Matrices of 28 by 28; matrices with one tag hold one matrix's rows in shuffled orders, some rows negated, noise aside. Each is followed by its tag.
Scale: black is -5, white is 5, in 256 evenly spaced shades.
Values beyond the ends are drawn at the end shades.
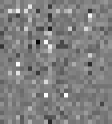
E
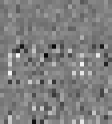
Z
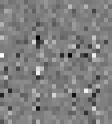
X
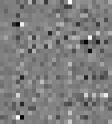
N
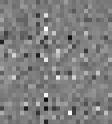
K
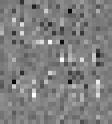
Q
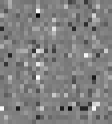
X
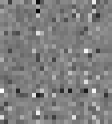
X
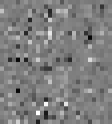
E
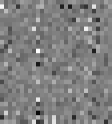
X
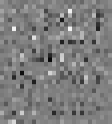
Q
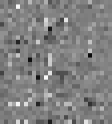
E
